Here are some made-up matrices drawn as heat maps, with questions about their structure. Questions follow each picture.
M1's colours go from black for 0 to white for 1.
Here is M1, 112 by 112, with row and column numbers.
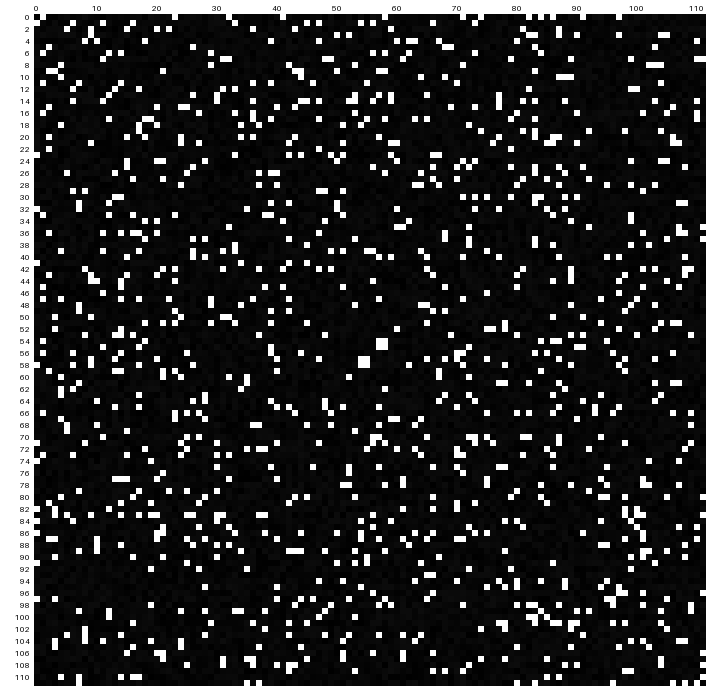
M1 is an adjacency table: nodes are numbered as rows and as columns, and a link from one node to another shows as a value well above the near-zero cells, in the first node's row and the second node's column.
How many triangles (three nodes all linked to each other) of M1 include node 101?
7
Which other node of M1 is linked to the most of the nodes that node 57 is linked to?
node 87
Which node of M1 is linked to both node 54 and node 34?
node 18
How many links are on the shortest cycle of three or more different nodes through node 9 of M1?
3
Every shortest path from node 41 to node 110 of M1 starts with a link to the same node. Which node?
node 45
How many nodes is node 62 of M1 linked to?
5
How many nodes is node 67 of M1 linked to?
7
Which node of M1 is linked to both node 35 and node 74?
node 107
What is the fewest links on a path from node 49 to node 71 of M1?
2
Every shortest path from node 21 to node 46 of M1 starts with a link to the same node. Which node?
node 86
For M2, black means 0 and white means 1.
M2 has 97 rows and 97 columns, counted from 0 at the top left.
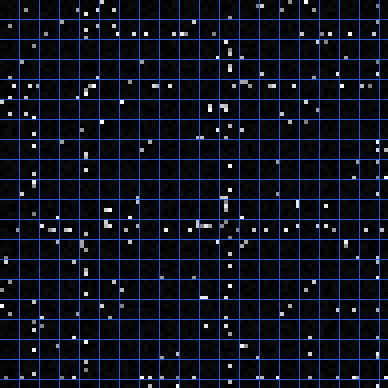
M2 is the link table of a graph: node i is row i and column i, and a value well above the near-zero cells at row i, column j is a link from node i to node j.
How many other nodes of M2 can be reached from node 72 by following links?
4
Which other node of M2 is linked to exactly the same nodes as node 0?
node 30
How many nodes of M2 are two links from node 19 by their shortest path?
3
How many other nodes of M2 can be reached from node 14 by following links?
6
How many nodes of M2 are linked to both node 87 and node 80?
1
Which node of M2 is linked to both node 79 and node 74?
node 56
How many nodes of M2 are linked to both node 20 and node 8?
0
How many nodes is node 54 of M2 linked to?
3
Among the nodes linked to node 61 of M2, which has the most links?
node 60
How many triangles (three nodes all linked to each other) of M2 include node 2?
6
